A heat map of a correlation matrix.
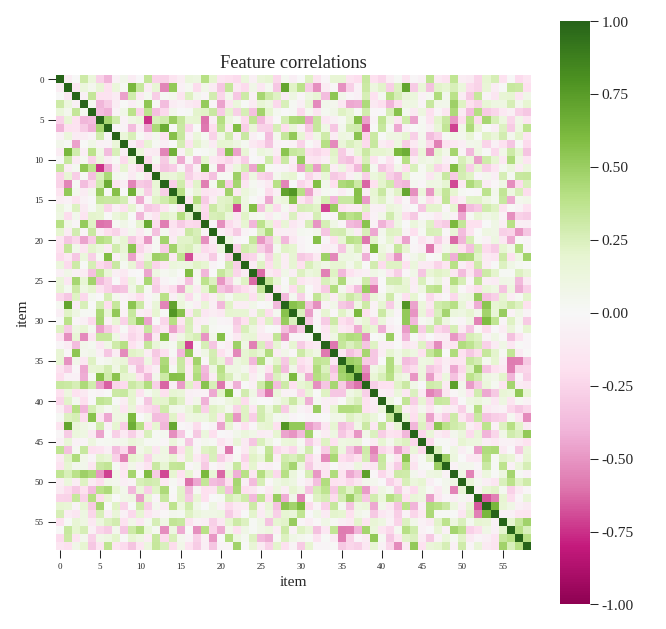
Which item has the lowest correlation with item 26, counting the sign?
39
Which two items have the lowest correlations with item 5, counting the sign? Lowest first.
11, 18
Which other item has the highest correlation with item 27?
52
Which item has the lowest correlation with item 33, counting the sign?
16
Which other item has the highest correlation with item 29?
14
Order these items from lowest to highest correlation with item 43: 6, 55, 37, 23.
23, 6, 37, 55
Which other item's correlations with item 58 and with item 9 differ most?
42
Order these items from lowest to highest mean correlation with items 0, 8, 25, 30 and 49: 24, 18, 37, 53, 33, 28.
24, 37, 33, 53, 28, 18
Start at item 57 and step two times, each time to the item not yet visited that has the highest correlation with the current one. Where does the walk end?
21
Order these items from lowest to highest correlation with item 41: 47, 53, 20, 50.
50, 53, 47, 20
